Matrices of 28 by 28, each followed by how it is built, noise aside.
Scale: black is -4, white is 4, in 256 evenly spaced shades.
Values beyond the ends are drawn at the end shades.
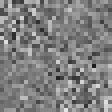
block diagonal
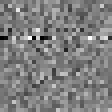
uneven rows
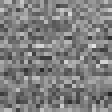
blocks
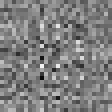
low rank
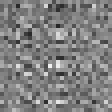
low rank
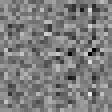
low rank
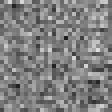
blocks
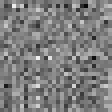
low rank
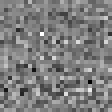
uneven rows
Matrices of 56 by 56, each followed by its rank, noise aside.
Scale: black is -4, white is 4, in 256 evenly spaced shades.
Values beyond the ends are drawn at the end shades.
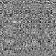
six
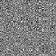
eight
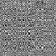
four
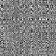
four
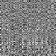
five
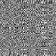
six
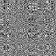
seven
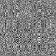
five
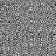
six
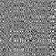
four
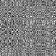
five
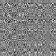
five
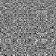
six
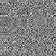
five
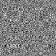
eight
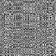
five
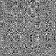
six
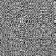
seven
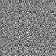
eight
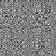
seven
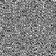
eight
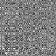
four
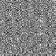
seven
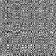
four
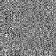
seven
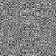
four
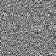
eight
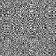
seven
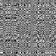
four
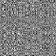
seven
